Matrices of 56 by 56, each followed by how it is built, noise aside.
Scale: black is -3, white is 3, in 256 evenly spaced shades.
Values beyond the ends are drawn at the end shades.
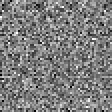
repeating columns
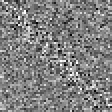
banded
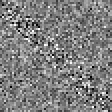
banded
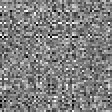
low rank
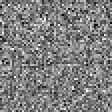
repeating columns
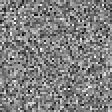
noise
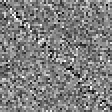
banded
